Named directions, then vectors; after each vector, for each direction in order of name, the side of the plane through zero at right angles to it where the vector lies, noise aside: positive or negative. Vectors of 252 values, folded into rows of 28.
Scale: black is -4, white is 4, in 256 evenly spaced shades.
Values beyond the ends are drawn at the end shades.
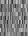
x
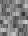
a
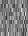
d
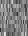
negative, negative, negative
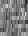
negative, positive, negative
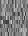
negative, negative, positive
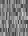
negative, positive, negative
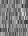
negative, positive, negative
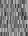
positive, negative, positive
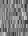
negative, positive, negative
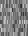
positive, negative, negative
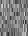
negative, negative, negative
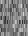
negative, positive, positive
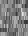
negative, positive, negative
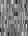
negative, negative, negative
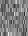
positive, positive, positive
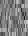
positive, negative, positive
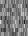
negative, positive, positive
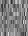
positive, positive, positive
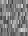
negative, negative, positive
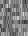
negative, positive, positive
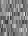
negative, negative, positive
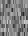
positive, negative, negative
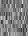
positive, positive, negative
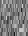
negative, negative, positive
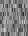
positive, negative, negative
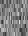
positive, positive, negative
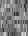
negative, negative, negative
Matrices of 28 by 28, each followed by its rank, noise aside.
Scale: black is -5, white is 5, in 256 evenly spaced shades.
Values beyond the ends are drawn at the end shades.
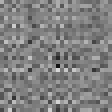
three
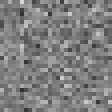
six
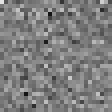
six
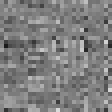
four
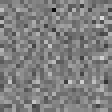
six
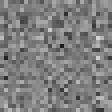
six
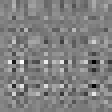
two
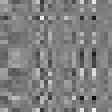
two
